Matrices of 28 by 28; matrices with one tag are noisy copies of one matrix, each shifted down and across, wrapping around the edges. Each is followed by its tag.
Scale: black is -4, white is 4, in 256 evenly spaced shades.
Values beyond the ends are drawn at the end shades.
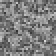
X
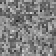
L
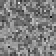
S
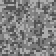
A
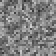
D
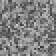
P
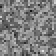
P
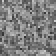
L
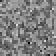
S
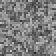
X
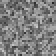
P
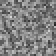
P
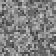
P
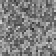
S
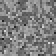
A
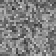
A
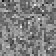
L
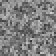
X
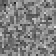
P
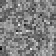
A
